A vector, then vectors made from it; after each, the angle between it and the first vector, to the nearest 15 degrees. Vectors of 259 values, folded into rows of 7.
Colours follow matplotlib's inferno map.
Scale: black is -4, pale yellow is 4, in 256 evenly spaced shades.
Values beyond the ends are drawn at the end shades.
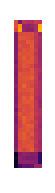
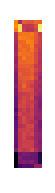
30 degrees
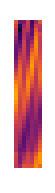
105 degrees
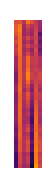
75 degrees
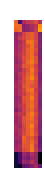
30 degrees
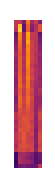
45 degrees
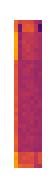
135 degrees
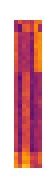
120 degrees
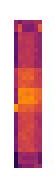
45 degrees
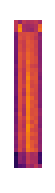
30 degrees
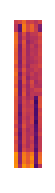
120 degrees
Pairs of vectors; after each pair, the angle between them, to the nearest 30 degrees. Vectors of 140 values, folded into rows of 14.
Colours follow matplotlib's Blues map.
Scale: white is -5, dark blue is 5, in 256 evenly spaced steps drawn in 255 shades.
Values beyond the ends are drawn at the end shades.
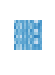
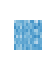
30 degrees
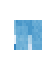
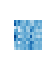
120 degrees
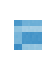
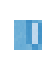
90 degrees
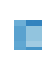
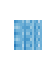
90 degrees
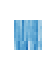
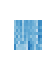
150 degrees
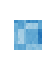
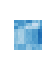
30 degrees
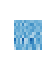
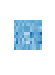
120 degrees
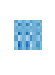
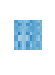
30 degrees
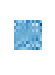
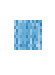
60 degrees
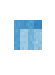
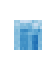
150 degrees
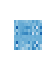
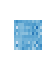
150 degrees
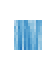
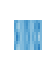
90 degrees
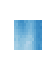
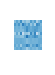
90 degrees
